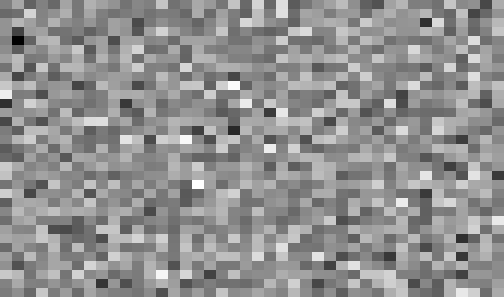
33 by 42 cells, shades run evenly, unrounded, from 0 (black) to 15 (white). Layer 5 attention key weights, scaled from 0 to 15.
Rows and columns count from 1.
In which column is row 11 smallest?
34
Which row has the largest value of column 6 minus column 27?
8
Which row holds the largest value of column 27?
29
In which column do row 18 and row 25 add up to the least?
36
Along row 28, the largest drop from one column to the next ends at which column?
25
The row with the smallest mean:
13
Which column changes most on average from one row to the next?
39
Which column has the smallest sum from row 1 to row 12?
2
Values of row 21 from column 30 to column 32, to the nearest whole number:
9 10 12
